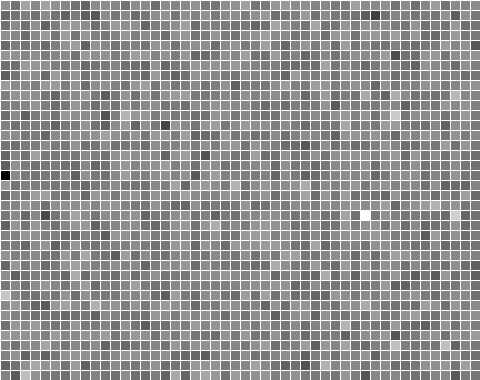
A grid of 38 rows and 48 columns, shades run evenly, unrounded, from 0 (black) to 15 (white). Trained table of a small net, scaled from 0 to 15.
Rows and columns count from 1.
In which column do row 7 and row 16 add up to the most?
4
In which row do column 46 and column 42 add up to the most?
22
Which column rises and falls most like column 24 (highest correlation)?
21
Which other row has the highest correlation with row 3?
27
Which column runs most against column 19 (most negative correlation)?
20
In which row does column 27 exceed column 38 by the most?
2
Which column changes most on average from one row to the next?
1
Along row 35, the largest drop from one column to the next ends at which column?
46
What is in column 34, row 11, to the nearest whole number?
5
